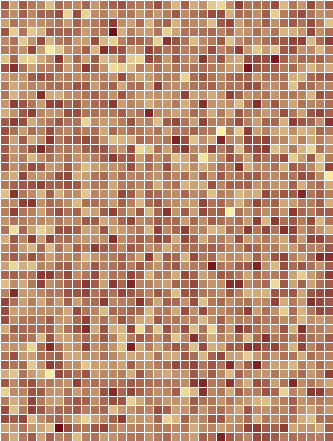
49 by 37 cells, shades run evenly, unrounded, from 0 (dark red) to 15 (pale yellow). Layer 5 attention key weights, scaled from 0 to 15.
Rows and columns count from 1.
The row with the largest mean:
40
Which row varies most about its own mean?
7
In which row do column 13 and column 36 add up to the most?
8
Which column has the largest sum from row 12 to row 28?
10
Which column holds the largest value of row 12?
27
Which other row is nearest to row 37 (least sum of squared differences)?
39
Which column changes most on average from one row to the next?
4
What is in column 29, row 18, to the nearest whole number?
5
